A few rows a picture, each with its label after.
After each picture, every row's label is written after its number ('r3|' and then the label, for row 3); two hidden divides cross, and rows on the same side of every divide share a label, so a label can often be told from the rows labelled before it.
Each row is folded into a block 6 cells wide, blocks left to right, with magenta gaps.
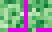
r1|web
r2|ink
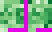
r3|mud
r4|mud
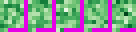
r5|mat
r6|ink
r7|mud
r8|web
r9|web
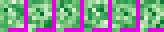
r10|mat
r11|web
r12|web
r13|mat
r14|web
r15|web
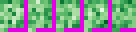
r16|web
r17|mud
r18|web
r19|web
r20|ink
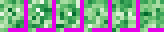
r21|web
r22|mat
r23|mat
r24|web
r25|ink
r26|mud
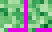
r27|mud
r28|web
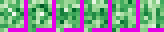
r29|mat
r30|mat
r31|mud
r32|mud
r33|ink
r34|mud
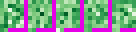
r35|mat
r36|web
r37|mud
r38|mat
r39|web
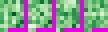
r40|web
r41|web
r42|mud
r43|ink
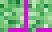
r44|ink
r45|ink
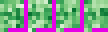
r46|mud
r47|mud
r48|mud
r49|mud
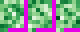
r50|mat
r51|web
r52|web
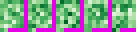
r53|web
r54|mat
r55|web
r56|mat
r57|ink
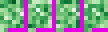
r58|web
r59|mat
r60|web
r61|mat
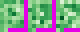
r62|web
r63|mat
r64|mat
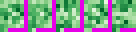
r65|mat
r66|mat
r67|ink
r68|mat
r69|ink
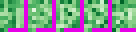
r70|ink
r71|web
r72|web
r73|web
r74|ink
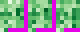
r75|mud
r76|mud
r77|mud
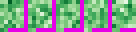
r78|ink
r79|mat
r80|web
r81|mud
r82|mat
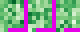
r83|web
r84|mud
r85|ink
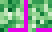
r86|ink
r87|web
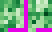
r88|ink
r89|mud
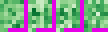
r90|web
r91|mud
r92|mud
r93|mat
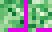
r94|web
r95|mat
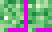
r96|web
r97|mud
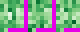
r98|ink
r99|ink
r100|ink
